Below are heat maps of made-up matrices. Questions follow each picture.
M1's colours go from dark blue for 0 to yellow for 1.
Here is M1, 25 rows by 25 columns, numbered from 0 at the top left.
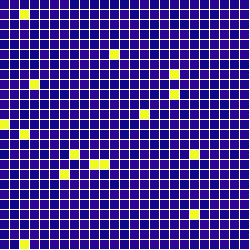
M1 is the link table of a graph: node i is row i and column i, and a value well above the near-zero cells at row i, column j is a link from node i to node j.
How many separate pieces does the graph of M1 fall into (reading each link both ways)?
10
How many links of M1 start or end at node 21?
1
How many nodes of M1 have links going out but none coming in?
9
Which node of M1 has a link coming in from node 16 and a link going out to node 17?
node 9
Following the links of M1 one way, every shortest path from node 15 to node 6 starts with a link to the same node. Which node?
node 7
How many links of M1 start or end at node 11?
2
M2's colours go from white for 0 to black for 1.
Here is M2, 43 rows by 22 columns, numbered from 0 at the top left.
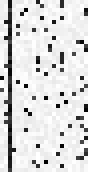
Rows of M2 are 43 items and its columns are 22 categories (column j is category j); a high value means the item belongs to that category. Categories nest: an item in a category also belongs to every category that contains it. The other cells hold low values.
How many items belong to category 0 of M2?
2
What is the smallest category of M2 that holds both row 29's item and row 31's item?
20
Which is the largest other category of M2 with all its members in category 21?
6
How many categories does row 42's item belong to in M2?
1
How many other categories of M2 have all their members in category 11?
1
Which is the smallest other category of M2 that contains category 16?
1
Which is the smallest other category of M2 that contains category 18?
15
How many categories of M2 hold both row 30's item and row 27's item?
1
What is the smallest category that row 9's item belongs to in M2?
13
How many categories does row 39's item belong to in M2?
3
